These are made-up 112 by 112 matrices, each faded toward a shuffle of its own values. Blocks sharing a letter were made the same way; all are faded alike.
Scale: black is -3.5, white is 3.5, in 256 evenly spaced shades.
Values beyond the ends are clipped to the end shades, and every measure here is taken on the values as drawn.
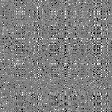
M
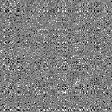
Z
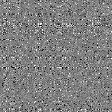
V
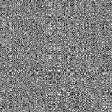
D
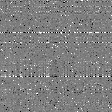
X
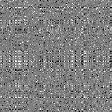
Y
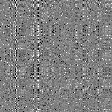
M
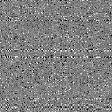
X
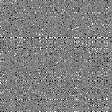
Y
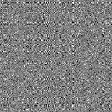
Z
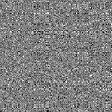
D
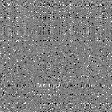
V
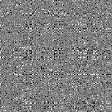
X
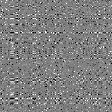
Y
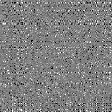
V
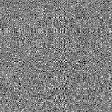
Z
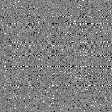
X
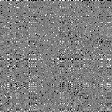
Y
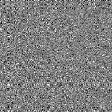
D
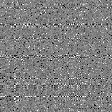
X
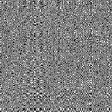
Z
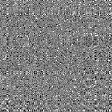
Z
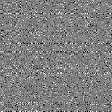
X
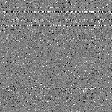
X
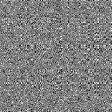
D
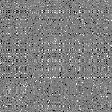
Y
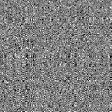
D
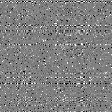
Y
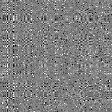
M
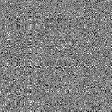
D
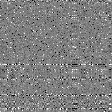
X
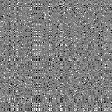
M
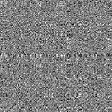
D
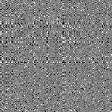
M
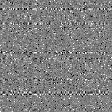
X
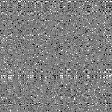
V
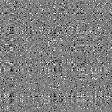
V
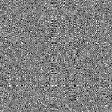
D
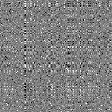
M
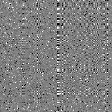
M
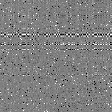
Y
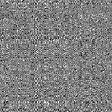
Z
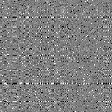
Y
